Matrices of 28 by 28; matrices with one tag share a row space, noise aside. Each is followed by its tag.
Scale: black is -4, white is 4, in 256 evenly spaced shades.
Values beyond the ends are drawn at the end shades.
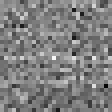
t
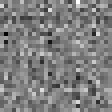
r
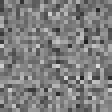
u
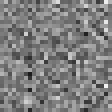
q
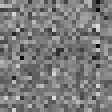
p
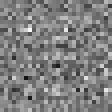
q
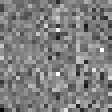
u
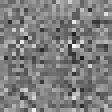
t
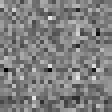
r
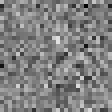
u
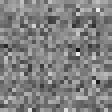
r
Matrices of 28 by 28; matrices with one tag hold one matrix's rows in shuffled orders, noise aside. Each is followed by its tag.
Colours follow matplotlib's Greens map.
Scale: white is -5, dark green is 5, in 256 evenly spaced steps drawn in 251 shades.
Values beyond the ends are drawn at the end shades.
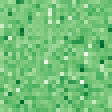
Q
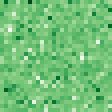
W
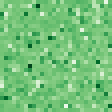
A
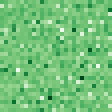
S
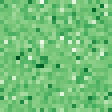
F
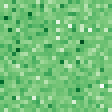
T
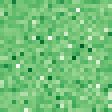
S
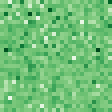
W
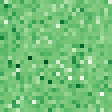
T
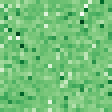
Q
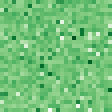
S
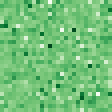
S
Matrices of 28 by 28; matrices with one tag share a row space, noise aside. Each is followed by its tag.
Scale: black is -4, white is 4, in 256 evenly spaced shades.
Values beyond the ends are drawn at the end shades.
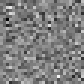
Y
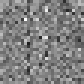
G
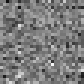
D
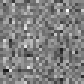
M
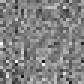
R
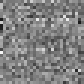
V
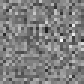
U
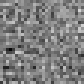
D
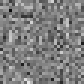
M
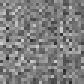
R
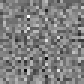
G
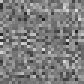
V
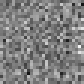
G
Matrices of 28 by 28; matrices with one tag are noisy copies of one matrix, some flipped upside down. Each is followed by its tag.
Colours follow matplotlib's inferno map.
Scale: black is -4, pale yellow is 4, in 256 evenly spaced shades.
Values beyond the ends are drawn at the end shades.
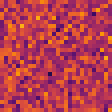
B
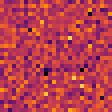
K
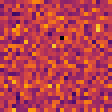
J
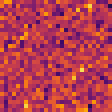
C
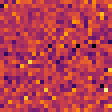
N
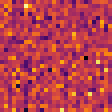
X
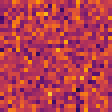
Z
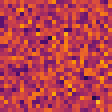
B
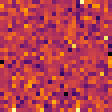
Z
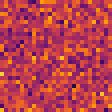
N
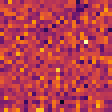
Z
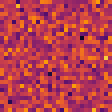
B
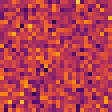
Z
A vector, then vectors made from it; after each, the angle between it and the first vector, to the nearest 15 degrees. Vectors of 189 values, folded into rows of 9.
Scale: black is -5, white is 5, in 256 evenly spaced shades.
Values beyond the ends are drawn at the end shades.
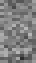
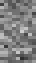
30 degrees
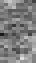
135 degrees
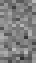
30 degrees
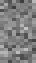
30 degrees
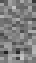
135 degrees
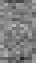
30 degrees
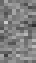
105 degrees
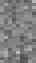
45 degrees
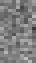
90 degrees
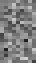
120 degrees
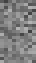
90 degrees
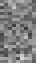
165 degrees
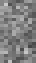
75 degrees
